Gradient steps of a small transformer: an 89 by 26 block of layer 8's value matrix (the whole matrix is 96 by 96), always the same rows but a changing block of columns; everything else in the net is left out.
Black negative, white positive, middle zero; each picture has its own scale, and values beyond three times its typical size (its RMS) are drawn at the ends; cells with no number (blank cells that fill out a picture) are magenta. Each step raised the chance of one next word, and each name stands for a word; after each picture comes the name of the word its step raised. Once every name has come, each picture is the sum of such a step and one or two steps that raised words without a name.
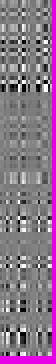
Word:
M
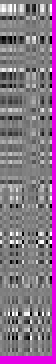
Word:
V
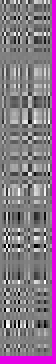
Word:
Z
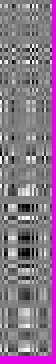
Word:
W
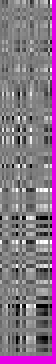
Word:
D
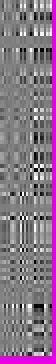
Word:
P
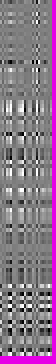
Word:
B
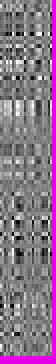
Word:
W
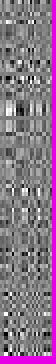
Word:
B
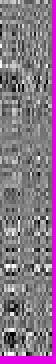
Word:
M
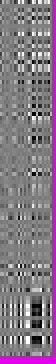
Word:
D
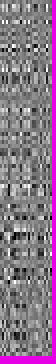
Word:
W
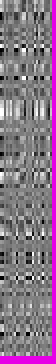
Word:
P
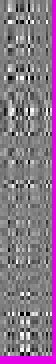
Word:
V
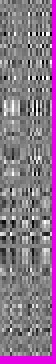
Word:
B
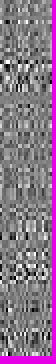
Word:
M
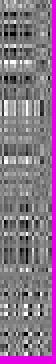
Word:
W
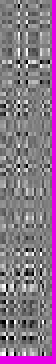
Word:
B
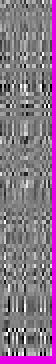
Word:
M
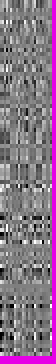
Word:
D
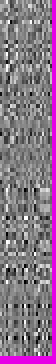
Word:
D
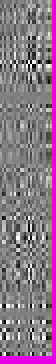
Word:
P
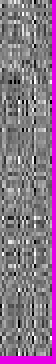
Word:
D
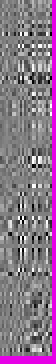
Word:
W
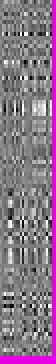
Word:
B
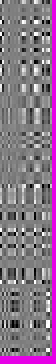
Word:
Z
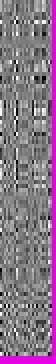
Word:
B
